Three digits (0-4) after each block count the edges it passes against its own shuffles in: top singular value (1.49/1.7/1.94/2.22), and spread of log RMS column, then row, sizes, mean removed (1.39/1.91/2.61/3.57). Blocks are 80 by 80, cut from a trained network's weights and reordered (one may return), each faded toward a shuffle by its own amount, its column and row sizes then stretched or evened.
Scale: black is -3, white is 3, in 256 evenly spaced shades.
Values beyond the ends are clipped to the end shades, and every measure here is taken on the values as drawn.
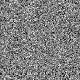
0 1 0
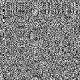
4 1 1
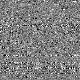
1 0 3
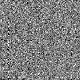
1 1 0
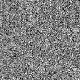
2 1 0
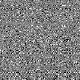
3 0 3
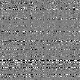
2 2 4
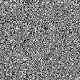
2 1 2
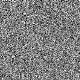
0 0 1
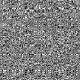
4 2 2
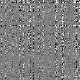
2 4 3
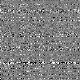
1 2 4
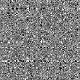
3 2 2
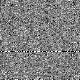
2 0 2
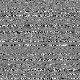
3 0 4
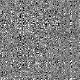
1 3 2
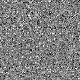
0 0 2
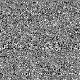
0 0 2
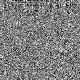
2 0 1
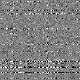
4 1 4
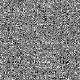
2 2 2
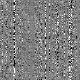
2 4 1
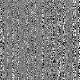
2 4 0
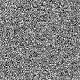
2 0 0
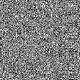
2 1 0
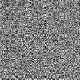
4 1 1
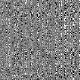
2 4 1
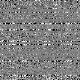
3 1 4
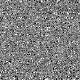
0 0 2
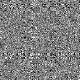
3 2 2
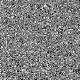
1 0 2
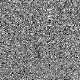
1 0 2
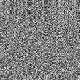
4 0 0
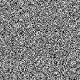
3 1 0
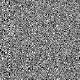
1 2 1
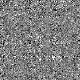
1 2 2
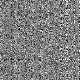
1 3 0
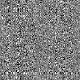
3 3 1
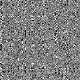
3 3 1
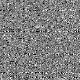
0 1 3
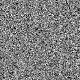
0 0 0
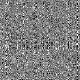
3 3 1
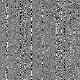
1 4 0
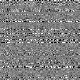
3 0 4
